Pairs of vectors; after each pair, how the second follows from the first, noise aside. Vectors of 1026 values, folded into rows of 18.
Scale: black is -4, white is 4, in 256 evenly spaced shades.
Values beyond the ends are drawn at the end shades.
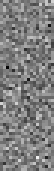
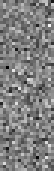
sign-scrambled.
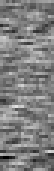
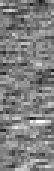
wrapped around, negated.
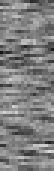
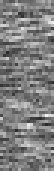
wrapped around, negated.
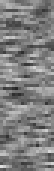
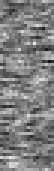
wrapped around, negated.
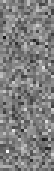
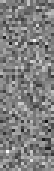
sign-scrambled.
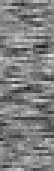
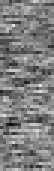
reversed.
